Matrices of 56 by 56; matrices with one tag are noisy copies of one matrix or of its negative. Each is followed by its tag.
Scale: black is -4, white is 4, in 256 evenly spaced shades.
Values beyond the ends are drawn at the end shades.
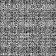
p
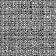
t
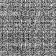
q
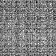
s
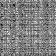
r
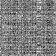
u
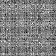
p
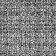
q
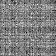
p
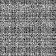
p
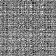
t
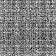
s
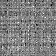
q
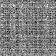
r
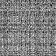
q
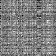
u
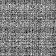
p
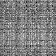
s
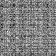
r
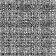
p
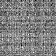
q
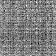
s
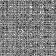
t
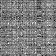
u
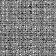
t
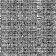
u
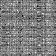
u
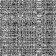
u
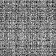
s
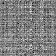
t
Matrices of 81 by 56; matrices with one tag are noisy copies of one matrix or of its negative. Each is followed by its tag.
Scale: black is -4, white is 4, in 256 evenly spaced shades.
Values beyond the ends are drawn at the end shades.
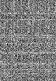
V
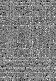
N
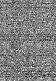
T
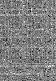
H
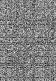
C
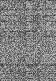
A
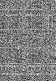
H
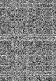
T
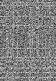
N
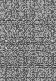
C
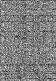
A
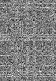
T
